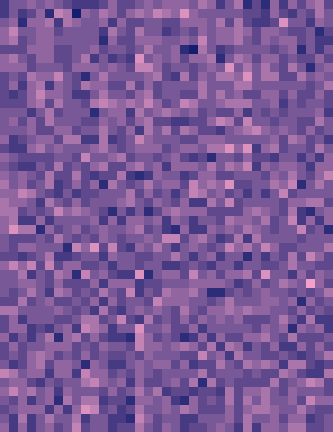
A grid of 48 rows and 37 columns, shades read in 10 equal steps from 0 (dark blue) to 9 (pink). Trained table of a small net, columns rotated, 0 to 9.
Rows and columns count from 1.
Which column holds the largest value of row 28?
11
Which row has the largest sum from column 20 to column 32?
17
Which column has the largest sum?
16
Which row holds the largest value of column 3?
22
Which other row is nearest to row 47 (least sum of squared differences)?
48
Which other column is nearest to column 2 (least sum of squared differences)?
1
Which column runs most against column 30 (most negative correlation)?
14
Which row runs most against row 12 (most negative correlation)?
20
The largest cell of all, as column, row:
35, 32
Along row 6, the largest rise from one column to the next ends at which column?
23
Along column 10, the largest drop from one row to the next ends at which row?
47
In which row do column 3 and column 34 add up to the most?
26
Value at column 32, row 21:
5
